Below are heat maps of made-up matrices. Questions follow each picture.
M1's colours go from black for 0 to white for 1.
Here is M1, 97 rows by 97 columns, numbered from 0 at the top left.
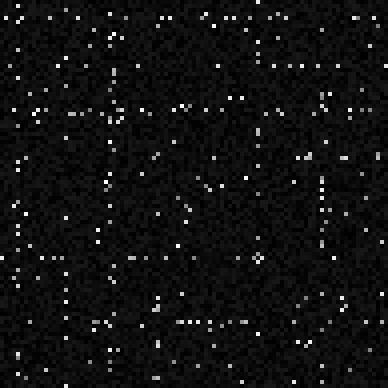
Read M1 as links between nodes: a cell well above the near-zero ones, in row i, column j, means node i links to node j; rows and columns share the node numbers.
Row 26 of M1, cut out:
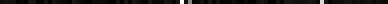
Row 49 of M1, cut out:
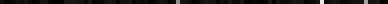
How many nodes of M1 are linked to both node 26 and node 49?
1
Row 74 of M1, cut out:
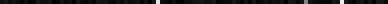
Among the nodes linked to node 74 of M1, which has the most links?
node 39
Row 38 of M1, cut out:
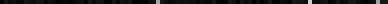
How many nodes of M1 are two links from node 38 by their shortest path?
6
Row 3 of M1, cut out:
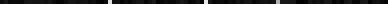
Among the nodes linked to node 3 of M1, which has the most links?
node 27
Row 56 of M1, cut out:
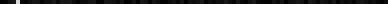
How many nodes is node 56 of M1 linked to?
1
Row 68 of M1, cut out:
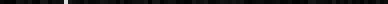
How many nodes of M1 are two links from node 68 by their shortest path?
10
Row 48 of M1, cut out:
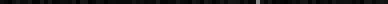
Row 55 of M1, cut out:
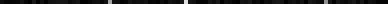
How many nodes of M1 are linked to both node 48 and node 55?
0
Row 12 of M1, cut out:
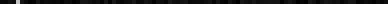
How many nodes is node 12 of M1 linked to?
1
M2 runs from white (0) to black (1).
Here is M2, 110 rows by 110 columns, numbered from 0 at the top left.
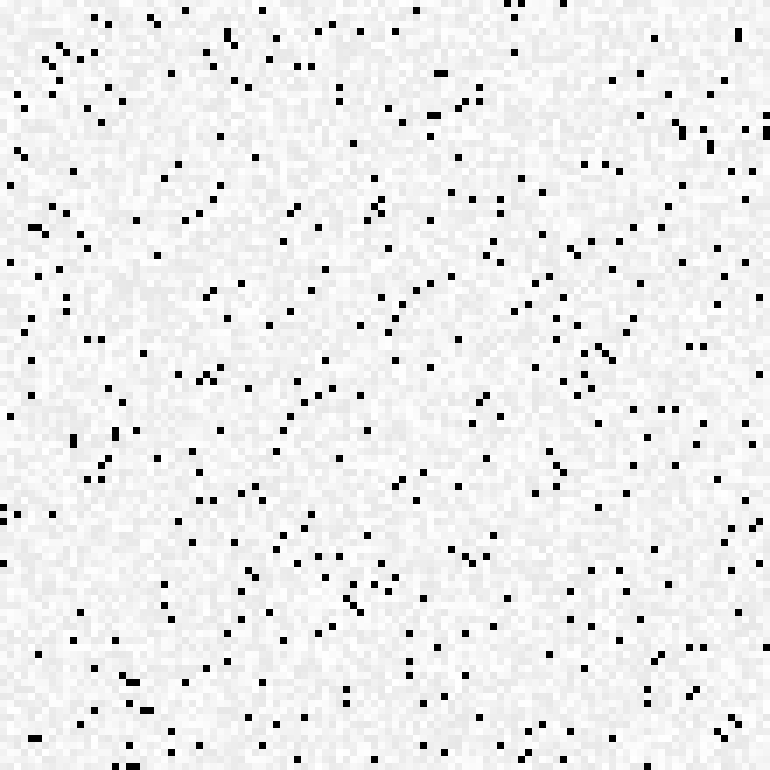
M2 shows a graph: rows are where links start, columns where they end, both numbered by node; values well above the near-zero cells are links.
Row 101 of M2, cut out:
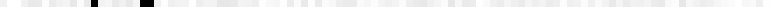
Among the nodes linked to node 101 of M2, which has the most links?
node 13
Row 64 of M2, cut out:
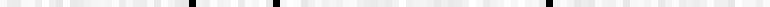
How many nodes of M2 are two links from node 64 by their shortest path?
4
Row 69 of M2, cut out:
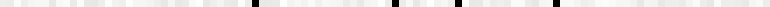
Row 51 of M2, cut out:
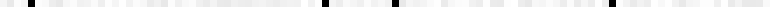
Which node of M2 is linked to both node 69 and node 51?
node 56
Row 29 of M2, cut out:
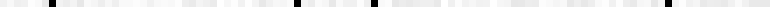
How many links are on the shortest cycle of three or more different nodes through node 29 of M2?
4
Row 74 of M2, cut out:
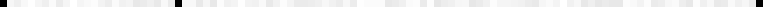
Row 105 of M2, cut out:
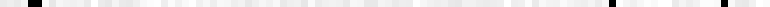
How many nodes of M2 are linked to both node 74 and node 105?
0
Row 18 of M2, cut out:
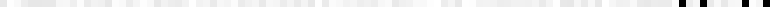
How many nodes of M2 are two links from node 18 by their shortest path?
9
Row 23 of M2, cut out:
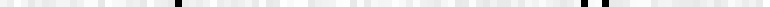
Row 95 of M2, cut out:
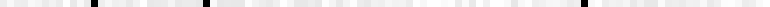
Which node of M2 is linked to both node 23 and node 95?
node 83
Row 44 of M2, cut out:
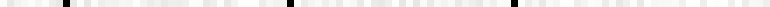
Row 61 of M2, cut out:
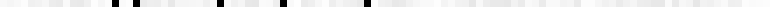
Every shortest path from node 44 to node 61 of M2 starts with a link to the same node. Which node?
node 41
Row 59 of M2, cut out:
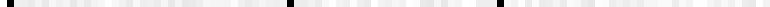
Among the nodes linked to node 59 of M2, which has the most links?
node 71
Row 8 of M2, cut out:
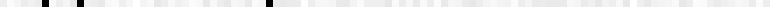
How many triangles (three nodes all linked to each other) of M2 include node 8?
0
